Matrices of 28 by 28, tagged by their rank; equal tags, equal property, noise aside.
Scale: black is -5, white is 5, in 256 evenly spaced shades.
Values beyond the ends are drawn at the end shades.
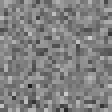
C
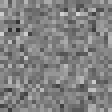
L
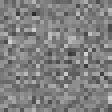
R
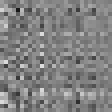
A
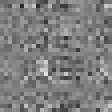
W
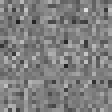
L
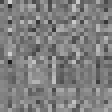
A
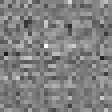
R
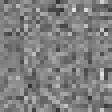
R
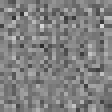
L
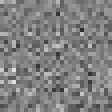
L
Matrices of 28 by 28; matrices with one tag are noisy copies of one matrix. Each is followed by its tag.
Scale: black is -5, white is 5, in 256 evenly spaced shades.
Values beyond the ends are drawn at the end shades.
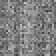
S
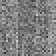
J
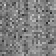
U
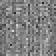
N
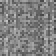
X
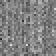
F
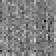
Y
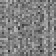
X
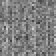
Y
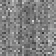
J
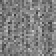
F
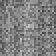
S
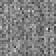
X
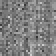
U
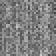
N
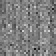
N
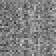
U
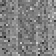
J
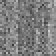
J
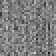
Y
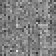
N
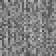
F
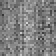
S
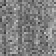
J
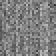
N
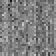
Y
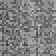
U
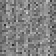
N
